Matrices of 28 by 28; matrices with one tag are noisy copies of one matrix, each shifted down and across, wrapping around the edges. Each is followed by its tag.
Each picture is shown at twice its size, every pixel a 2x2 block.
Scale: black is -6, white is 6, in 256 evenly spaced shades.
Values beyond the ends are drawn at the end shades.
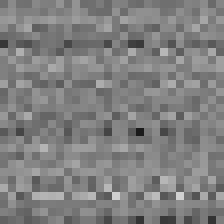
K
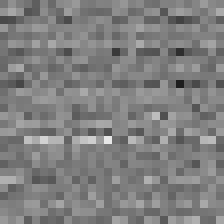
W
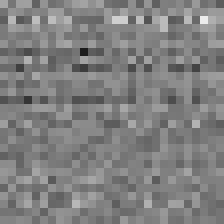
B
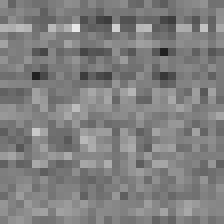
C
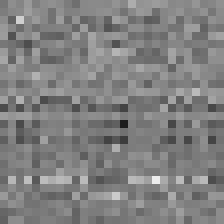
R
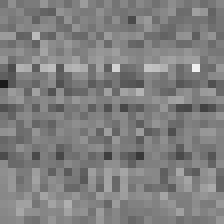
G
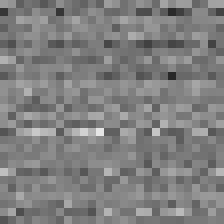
W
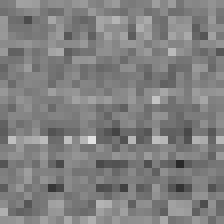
C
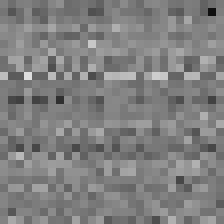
K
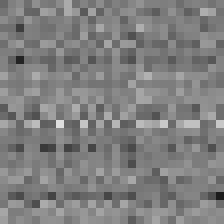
K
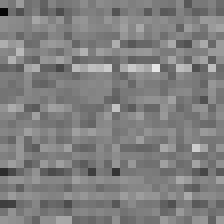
W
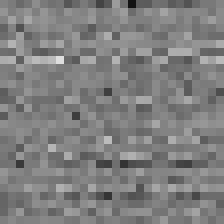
W
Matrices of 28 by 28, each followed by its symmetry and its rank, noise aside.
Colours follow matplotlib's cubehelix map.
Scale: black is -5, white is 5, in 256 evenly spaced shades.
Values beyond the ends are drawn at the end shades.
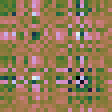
symmetric, rank two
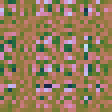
antisymmetric, rank two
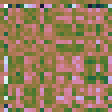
no symmetry, rank two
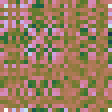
symmetric, rank two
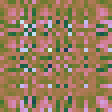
symmetric, rank two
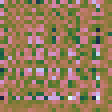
no symmetry, rank two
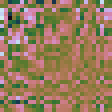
no symmetry, rank three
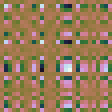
symmetric, rank one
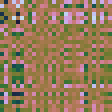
antisymmetric, rank two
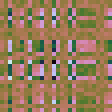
no symmetry, rank one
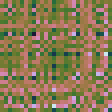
symmetric, rank three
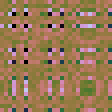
symmetric, rank one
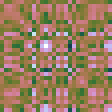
symmetric, rank two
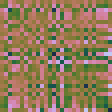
symmetric, rank two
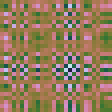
symmetric, rank one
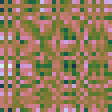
no symmetry, rank two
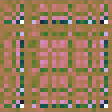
symmetric, rank one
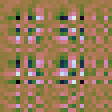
symmetric, rank one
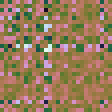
symmetric, rank two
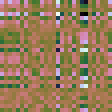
no symmetry, rank one
